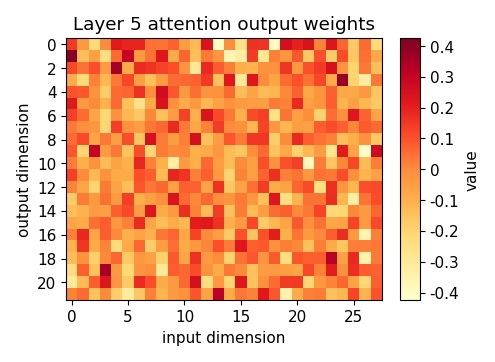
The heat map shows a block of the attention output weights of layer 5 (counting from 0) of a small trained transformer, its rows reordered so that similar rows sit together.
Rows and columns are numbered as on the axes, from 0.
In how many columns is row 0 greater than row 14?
18
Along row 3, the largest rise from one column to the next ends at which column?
16
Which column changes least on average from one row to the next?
10
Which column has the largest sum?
20
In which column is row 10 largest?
6
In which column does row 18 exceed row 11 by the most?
23
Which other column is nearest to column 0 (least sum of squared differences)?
8
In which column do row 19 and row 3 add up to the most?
24
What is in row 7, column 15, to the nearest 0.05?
0
